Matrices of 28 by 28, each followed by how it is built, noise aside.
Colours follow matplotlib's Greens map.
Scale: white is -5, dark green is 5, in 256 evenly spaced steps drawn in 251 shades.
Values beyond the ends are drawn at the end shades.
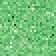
sparse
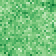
smooth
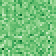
low rank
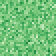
noise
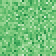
low rank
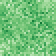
smooth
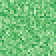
noise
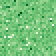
sparse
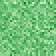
low rank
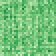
blocks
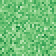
noise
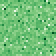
sparse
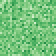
noise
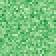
noise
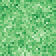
smooth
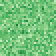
noise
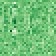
low rank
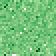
sparse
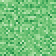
blocks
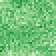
smooth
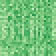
blocks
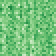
blocks
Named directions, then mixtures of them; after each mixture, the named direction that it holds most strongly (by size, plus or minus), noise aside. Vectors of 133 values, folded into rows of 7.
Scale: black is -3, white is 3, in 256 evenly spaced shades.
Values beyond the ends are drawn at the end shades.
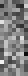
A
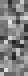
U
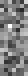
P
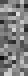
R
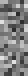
R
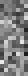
A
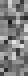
U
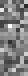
P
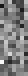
A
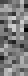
R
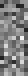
A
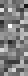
P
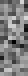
U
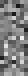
A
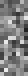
U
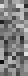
A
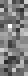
P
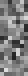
U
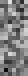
P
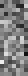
A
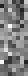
P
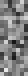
U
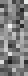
P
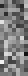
A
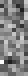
A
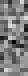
U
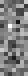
P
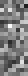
P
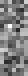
P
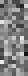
A
